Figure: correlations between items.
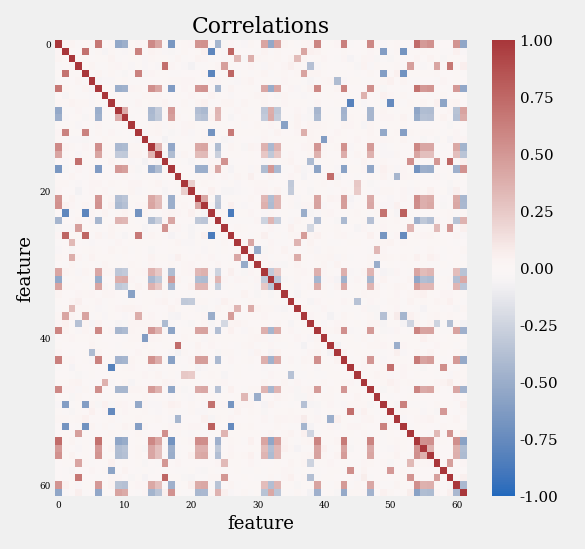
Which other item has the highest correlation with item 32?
17
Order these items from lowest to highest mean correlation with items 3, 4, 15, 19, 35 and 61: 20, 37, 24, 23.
23, 20, 24, 37
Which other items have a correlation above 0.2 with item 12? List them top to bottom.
1, 4, 26, 37
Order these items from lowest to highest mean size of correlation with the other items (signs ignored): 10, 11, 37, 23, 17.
11, 37, 23, 10, 17
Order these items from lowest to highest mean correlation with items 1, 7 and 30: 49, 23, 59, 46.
23, 49, 59, 46
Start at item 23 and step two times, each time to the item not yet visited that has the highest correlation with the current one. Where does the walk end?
49
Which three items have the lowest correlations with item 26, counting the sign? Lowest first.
23, 52, 49
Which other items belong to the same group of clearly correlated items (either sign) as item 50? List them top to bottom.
8, 44, 58
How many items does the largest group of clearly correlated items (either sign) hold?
21
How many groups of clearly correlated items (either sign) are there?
12
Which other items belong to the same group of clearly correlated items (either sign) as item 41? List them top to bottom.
18, 51
